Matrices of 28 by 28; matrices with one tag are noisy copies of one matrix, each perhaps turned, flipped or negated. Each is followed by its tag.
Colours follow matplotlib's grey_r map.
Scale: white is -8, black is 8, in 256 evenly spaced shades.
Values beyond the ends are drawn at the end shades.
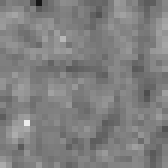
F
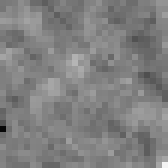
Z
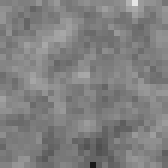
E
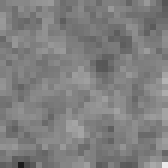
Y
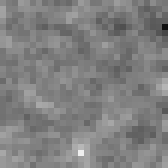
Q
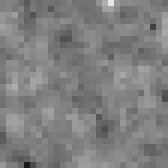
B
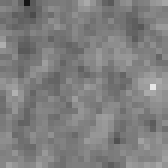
Q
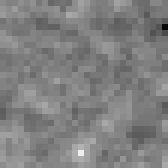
Q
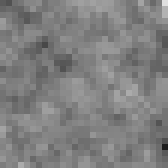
Y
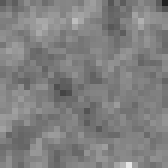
Z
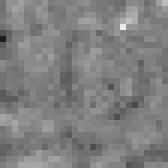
F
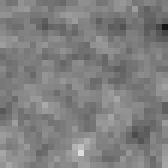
Q
